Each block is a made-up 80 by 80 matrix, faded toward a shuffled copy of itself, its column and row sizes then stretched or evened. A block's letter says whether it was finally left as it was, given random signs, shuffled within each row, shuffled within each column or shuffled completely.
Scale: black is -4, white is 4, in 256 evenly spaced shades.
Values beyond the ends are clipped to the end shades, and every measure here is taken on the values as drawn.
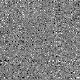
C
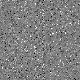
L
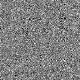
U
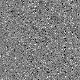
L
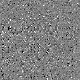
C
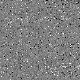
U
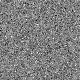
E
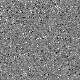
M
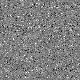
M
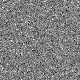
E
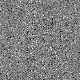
L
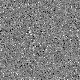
E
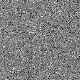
M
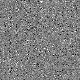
U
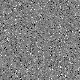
L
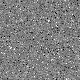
E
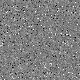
M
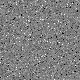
E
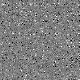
U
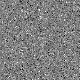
L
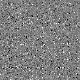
U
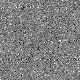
M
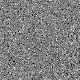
L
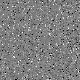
L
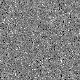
L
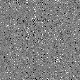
C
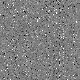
L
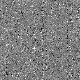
L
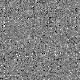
C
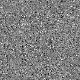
U
